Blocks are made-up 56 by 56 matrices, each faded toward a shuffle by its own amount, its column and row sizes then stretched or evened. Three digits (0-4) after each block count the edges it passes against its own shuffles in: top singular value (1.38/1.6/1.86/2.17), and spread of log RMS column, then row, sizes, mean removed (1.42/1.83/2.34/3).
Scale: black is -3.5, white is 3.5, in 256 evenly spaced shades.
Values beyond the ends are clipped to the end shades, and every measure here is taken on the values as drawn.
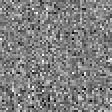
0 2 1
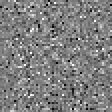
2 1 0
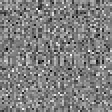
4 0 0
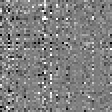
2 4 2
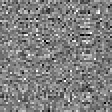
3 1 1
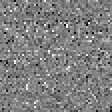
0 1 1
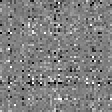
0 3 3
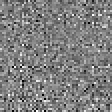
2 1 3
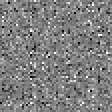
1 2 1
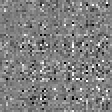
1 3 3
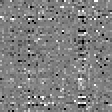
3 2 2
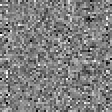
2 2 0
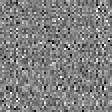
4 2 0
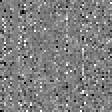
0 3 0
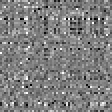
4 0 3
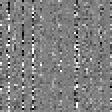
2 4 0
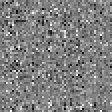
0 3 2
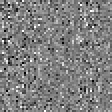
1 3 0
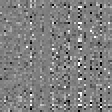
3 4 1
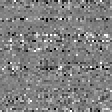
2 0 4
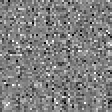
3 1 1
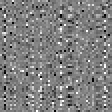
4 3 0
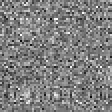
3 0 2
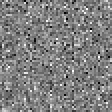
2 2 0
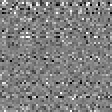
4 1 3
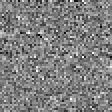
0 0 2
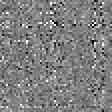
2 3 2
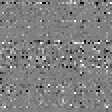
2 2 4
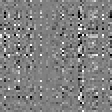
4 4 3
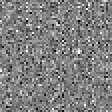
3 2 0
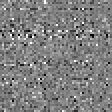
1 2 3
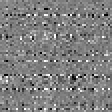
4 1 4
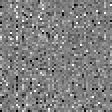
3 2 0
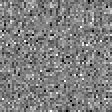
2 0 1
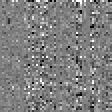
1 4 2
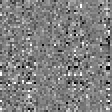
3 3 1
